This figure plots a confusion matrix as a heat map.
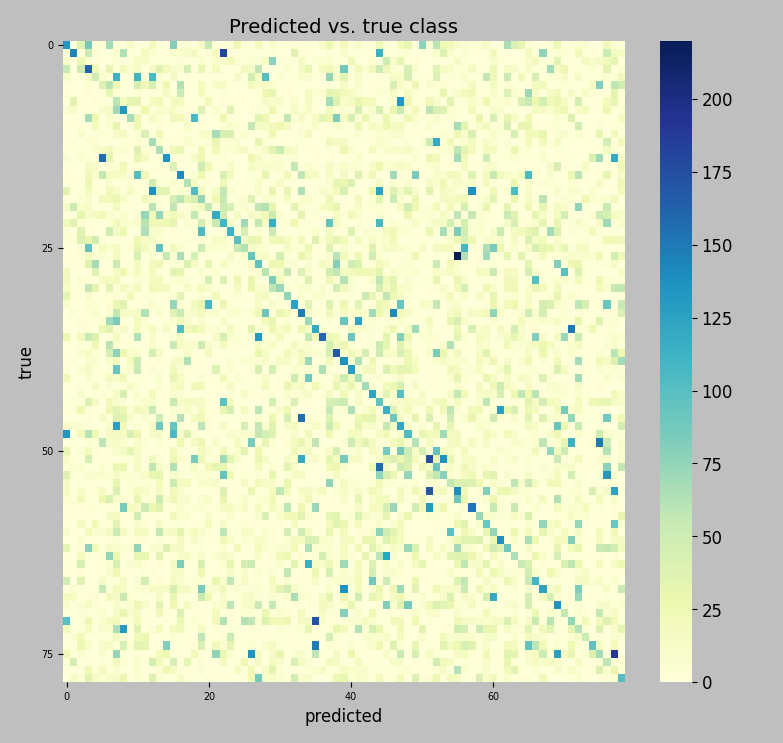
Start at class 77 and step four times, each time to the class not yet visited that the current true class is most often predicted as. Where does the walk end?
76
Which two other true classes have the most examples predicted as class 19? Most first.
23, 67
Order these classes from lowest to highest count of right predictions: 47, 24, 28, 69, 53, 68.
68, 28, 53, 24, 47, 69
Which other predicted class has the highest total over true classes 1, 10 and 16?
22
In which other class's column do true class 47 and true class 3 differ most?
7
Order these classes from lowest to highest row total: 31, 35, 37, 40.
31, 37, 40, 35
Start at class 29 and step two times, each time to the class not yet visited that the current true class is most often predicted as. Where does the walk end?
43
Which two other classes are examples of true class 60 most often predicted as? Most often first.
54, 44
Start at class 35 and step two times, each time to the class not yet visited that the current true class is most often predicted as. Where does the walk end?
0
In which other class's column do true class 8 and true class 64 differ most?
34
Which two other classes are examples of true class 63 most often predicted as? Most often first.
45, 6
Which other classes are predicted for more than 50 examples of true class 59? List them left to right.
67, 72, 77
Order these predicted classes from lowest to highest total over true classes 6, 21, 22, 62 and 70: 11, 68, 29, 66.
68, 66, 11, 29
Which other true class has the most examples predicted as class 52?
12
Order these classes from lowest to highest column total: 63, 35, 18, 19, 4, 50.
50, 4, 18, 35, 63, 19
